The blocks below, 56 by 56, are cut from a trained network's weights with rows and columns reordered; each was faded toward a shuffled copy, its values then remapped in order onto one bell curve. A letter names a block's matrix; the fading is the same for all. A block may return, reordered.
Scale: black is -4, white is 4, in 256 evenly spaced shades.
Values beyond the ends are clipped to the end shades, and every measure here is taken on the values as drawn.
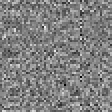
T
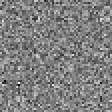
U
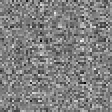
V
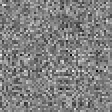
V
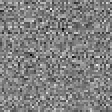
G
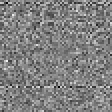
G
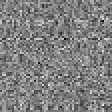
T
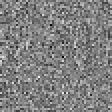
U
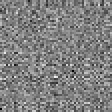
G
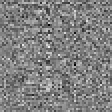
T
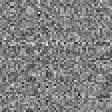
T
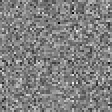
U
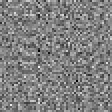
T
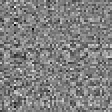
T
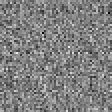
V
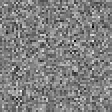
U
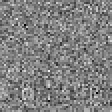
U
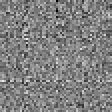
T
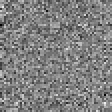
U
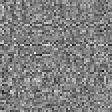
G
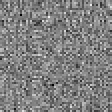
G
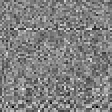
G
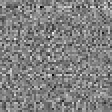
T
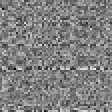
G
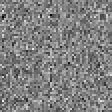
U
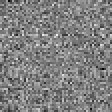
V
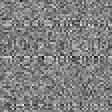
G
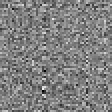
T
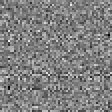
G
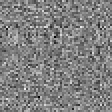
V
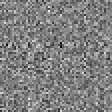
V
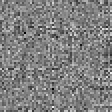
V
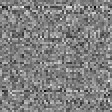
G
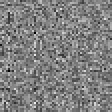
U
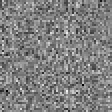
U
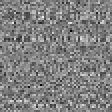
G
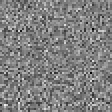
V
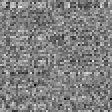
G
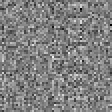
T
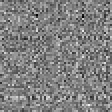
T
